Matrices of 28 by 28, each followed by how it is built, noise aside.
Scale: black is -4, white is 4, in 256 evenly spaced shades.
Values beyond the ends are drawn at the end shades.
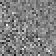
lower triangular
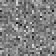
uneven columns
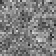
smooth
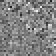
upper triangular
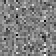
uneven columns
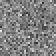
noise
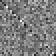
diagonal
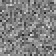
noise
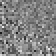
lower triangular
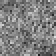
smooth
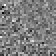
lower triangular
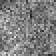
smooth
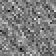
Toeplitz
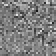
upper triangular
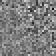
upper triangular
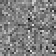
uneven columns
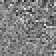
upper triangular
